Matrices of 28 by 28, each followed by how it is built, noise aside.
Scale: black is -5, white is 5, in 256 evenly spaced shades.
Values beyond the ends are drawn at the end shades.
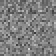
repeating columns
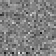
uneven rows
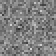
repeating columns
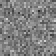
blocks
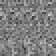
repeating columns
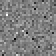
sparse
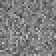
repeating columns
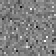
sparse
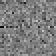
uneven rows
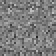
repeating columns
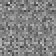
repeating columns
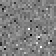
sparse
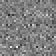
uneven rows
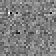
uneven rows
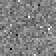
sparse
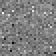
sparse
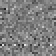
uneven rows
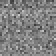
repeating columns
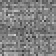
blocks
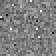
sparse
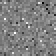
sparse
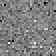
sparse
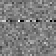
uneven rows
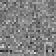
uneven rows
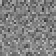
repeating columns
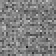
blocks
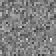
repeating columns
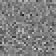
uneven rows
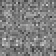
blocks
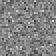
repeating columns
